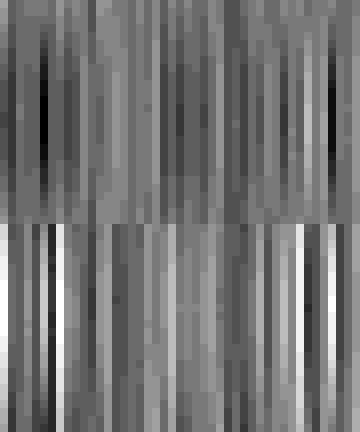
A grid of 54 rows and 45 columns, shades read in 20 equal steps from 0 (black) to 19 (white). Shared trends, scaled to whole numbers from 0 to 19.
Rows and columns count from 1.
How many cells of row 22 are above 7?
25
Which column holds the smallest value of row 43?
7
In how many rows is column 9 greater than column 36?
6
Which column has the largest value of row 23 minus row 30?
39
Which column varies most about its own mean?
42
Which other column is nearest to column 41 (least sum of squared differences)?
20
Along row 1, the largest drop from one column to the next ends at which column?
2
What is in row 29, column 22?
13
